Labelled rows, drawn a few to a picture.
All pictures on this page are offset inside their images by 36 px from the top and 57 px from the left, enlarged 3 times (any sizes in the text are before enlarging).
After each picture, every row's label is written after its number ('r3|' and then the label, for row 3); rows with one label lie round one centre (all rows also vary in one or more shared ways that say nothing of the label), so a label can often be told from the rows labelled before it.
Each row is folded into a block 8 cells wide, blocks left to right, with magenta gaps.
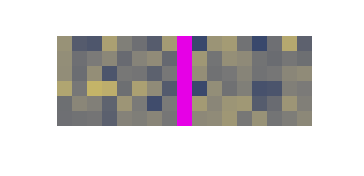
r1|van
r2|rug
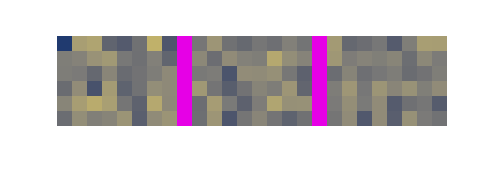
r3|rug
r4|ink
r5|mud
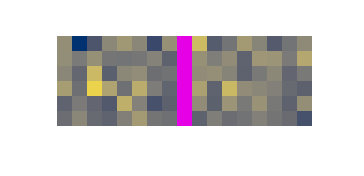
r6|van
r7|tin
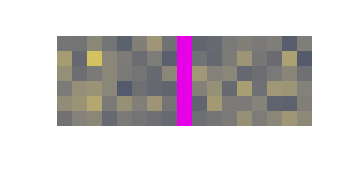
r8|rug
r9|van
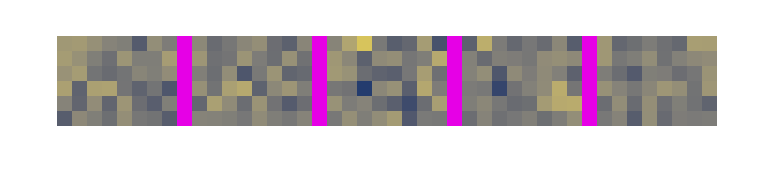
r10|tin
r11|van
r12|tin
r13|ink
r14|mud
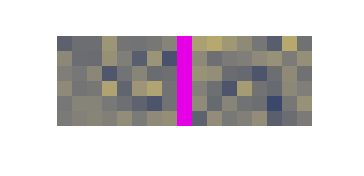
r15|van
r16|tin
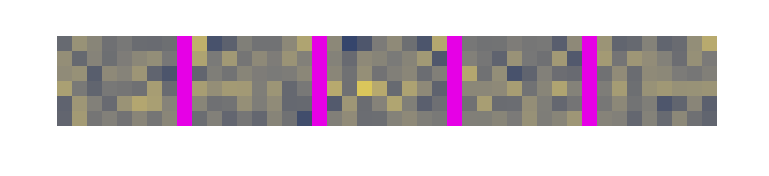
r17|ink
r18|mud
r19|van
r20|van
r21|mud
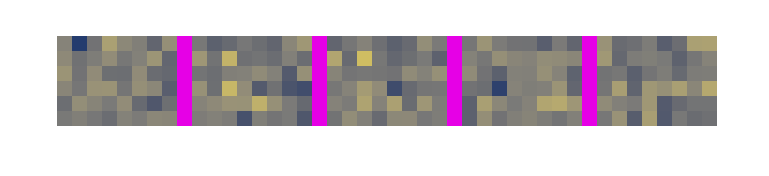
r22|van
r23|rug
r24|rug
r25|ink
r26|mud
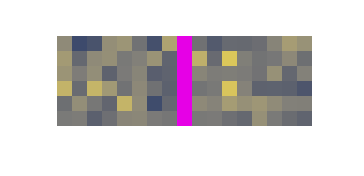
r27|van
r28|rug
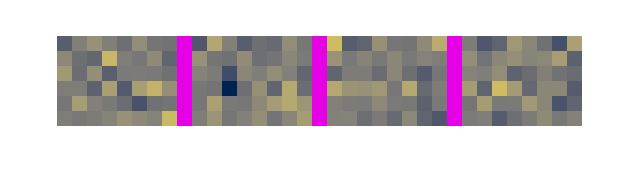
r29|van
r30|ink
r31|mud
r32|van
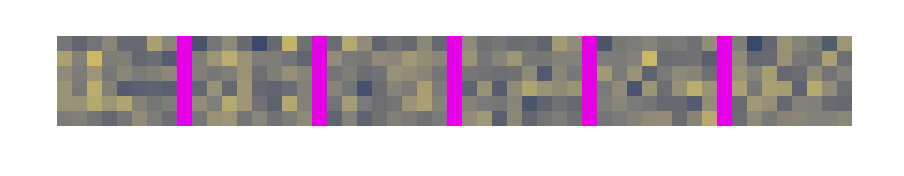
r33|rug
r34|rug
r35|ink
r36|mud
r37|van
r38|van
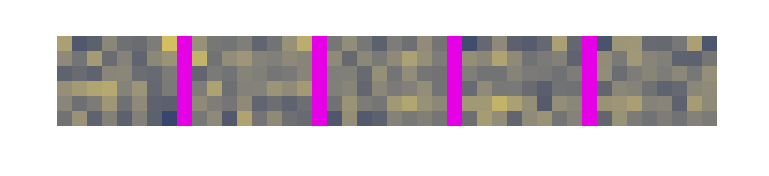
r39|mud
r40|mud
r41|ink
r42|rug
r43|rug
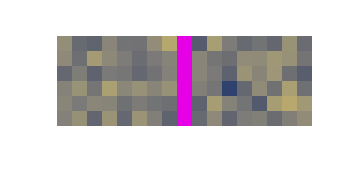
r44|mud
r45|ink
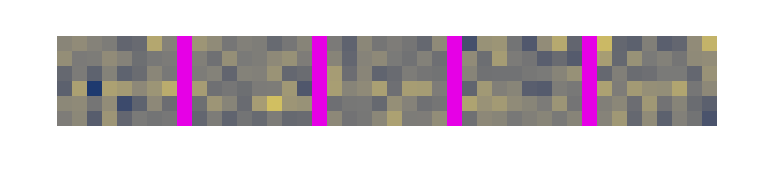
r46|mud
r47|ink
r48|van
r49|rug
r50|mud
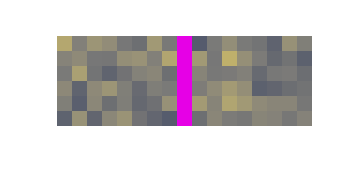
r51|tin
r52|rug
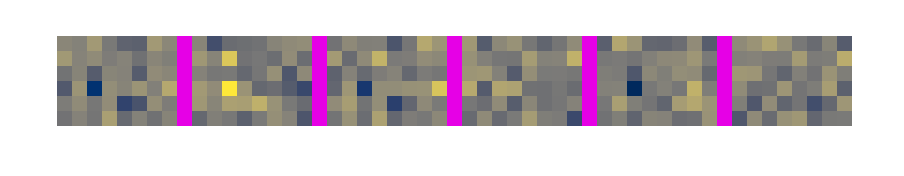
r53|mud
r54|rug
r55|mud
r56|tin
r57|ink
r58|tin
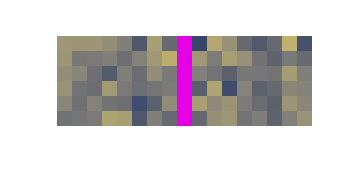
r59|tin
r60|rug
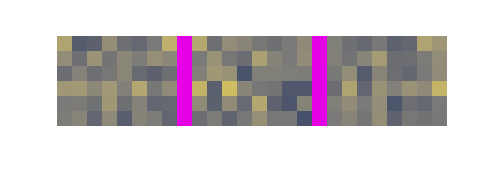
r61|mud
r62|tin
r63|mud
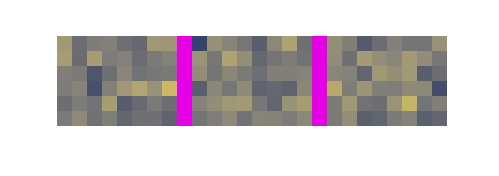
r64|mud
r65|rug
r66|ink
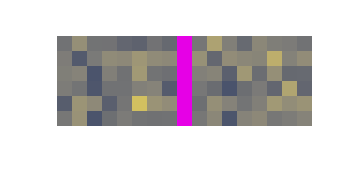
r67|ink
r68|ink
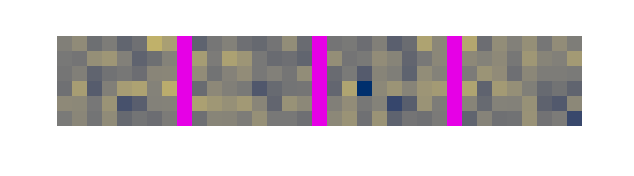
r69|mud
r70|rug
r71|mud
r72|tin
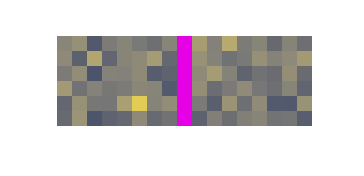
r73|ink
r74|tin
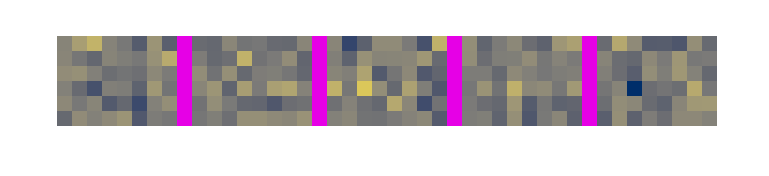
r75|tin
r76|van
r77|van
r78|mud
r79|ink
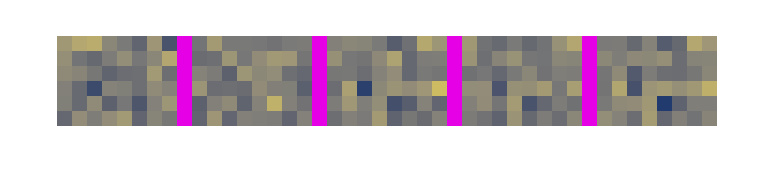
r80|tin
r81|ink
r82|mud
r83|mud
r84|mud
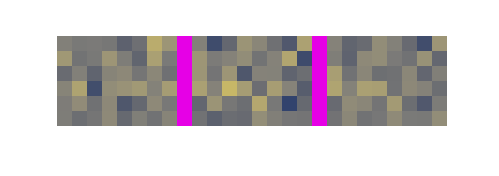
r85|mud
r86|van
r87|van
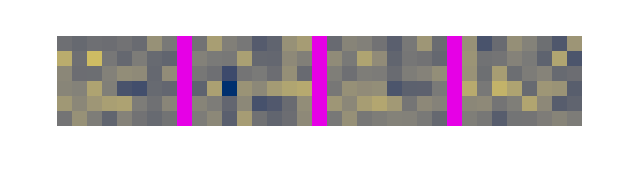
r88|rug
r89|mud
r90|rug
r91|van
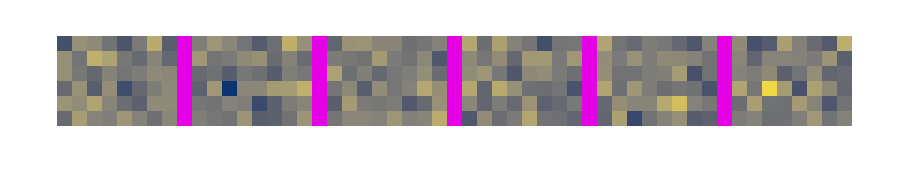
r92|rug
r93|mud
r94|van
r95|tin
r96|ink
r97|van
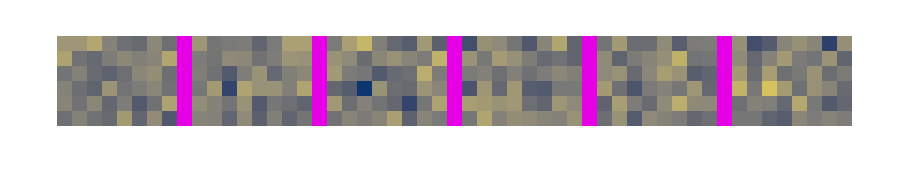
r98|tin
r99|mud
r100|tin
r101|rug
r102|ink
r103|van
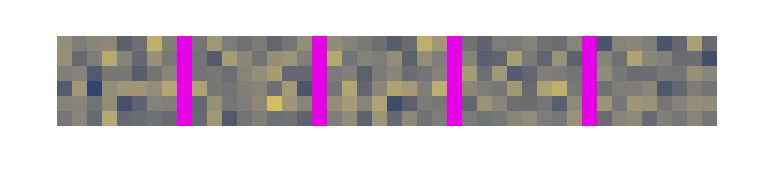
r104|mud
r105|ink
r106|mud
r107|van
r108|rug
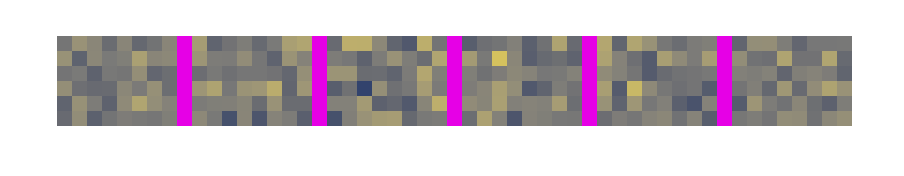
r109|ink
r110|mud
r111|tin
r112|rug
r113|tin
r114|van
